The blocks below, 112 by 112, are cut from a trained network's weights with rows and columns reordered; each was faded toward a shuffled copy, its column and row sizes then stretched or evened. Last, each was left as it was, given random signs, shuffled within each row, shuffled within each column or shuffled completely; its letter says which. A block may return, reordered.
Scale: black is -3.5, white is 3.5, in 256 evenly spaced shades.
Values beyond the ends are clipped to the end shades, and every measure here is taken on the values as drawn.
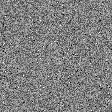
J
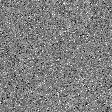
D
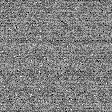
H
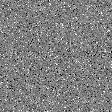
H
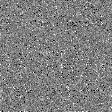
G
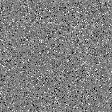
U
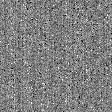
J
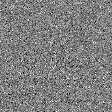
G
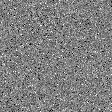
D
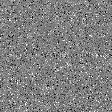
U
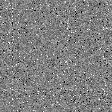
G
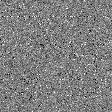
H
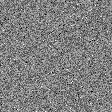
D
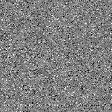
U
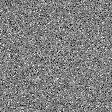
D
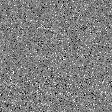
H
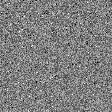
G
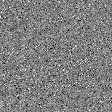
H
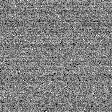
H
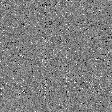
G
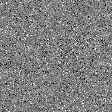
G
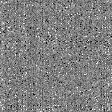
U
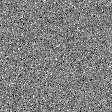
D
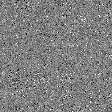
G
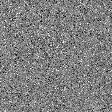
J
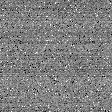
H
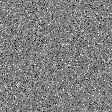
D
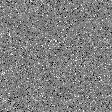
D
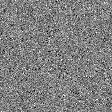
H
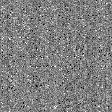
U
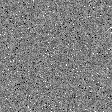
D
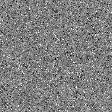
J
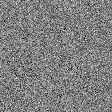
D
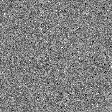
G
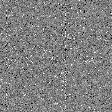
G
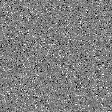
G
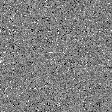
G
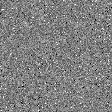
G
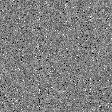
G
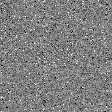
J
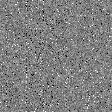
J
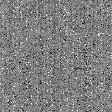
U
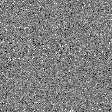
G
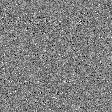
H
